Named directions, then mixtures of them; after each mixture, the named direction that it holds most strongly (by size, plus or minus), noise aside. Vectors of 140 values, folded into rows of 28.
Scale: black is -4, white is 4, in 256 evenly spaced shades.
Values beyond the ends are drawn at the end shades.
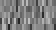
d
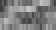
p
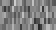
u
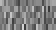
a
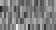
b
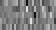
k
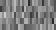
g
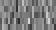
d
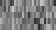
u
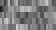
p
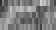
p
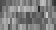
p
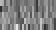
b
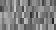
g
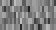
u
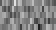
u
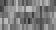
p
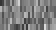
b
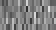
a
